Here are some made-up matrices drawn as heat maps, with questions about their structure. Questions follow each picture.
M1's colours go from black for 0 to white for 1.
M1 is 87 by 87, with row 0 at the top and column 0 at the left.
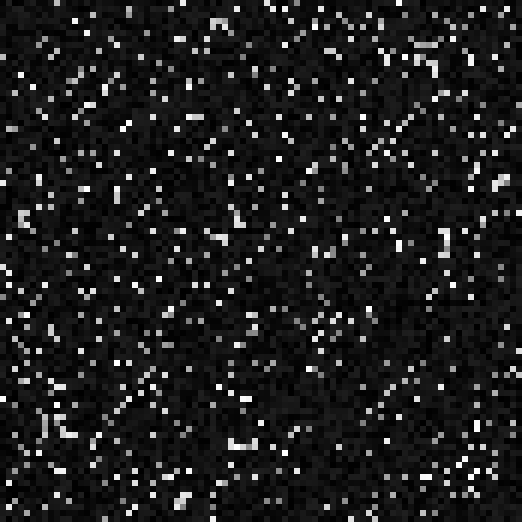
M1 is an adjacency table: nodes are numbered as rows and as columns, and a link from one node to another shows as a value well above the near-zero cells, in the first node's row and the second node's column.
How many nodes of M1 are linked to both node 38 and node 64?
4
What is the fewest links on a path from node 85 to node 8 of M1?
3
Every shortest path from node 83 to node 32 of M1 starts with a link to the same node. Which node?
node 46
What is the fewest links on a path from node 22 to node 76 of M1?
5
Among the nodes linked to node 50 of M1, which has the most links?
node 30
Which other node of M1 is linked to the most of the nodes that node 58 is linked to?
node 62
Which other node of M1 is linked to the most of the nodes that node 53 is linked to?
node 13
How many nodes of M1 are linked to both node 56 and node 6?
0
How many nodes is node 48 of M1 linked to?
6
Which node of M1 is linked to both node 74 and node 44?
node 39
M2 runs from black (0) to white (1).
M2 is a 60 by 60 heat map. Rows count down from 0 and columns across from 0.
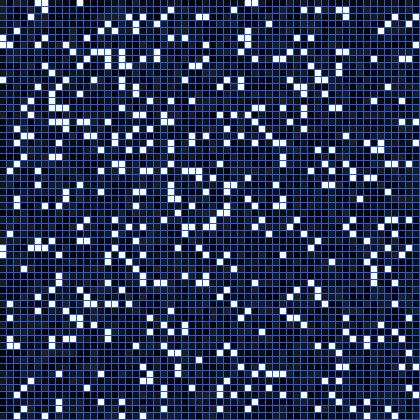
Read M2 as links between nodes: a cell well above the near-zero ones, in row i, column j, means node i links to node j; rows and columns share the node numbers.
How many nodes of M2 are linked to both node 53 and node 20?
5
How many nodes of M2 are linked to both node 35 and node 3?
2
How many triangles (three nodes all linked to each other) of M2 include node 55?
7
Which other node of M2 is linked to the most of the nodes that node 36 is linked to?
node 8
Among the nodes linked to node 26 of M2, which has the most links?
node 24
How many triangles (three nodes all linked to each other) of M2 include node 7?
6
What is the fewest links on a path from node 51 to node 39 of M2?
4
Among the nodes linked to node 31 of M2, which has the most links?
node 23
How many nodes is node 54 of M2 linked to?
6
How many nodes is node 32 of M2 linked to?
11
